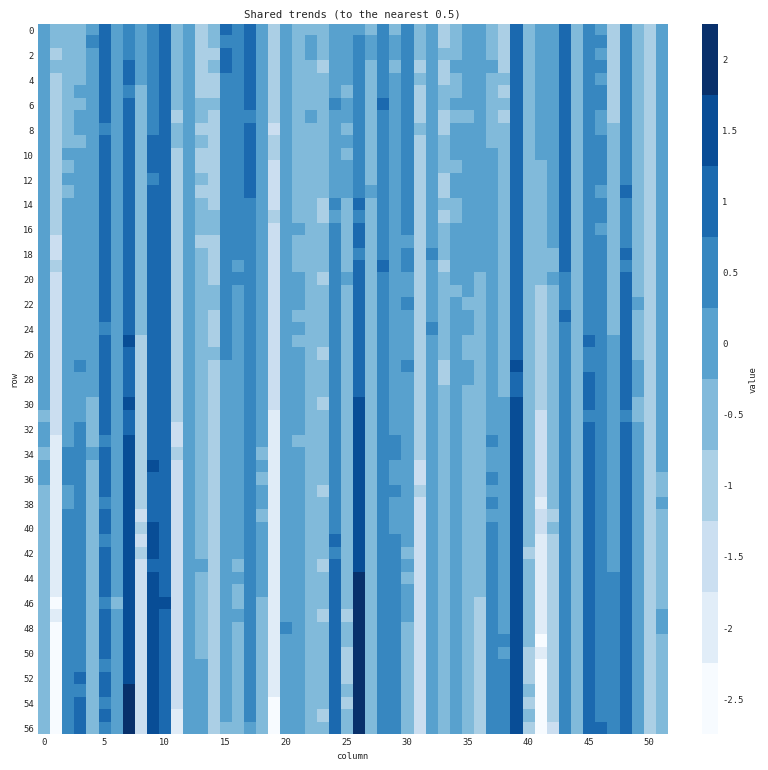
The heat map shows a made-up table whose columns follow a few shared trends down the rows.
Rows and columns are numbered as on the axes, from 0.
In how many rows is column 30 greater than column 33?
46
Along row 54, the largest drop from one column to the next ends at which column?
8
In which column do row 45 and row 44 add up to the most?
26
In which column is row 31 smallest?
19
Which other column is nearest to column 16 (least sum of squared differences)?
30
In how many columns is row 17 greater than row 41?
16
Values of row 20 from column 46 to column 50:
0.5 -0.5 1 -0.5 -1
